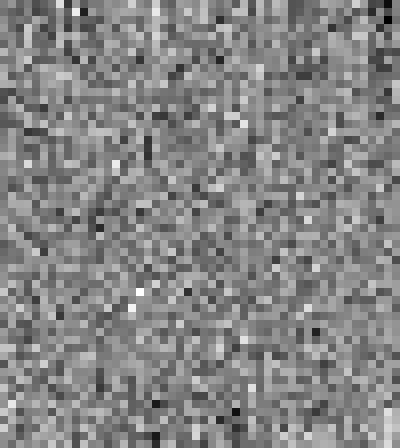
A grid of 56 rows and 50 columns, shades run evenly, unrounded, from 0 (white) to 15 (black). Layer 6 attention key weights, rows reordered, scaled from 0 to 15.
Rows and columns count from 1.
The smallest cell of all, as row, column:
37, 18
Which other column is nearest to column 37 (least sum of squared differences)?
47
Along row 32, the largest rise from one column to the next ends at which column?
6
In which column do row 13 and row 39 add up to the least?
17
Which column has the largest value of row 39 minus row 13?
31
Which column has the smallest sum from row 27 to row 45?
43
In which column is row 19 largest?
19
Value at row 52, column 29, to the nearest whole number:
8
